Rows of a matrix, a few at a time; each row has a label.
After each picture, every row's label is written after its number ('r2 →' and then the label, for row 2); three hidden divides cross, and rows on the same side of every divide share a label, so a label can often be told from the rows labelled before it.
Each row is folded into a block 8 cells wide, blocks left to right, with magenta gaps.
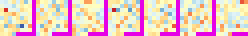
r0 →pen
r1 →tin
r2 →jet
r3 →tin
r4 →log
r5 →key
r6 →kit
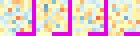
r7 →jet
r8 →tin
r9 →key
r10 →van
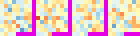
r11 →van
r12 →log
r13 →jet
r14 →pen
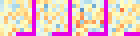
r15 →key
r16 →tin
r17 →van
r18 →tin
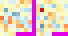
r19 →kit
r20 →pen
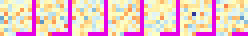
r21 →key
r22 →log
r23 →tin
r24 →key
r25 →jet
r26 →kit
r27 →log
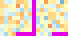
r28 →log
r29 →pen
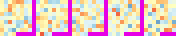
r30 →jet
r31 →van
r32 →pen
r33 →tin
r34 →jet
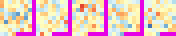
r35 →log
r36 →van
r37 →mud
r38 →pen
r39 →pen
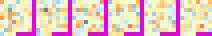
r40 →tin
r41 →tin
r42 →mud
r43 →mud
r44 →jet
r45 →mud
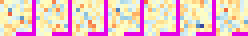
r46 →van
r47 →mud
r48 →kit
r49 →van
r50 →tin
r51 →pen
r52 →jet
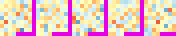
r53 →key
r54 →mud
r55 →log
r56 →key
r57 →tin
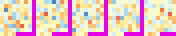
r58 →kit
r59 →van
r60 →kit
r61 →log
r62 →key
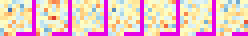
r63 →van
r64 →jet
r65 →log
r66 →kit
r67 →kit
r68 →key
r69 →van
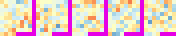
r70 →van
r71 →tin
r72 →jet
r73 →jet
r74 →log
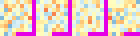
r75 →mud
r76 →mud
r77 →log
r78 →log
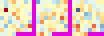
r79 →pen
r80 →key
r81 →kit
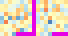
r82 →key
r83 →mud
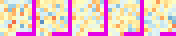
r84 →tin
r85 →log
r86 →tin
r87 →tin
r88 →jet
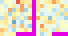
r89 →mud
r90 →log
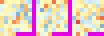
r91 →log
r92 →mud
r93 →key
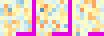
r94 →van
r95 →kit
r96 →jet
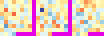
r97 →pen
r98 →kit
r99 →jet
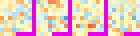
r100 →log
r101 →jet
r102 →kit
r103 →log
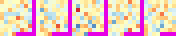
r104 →log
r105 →kit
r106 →pen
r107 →log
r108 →jet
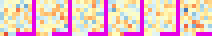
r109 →key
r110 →key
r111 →jet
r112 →kit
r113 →pen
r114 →kit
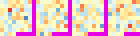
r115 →jet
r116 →log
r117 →mud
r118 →mud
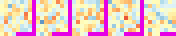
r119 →key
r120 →log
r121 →key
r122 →jet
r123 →van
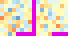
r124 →van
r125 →kit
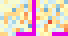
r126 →key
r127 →tin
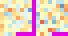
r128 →jet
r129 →key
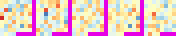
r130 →tin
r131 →jet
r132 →tin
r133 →tin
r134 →van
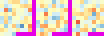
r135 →pen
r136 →van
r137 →key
